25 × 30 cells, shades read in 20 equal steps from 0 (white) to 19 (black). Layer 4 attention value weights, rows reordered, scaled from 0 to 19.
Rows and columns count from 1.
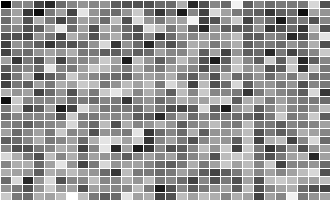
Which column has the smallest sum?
10
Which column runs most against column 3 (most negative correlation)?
30
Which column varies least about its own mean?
24
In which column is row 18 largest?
14
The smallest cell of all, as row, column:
25, 7
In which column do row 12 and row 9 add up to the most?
28
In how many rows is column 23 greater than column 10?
14
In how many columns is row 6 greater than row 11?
18
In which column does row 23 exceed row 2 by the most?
20
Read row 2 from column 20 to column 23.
3 7 10 11
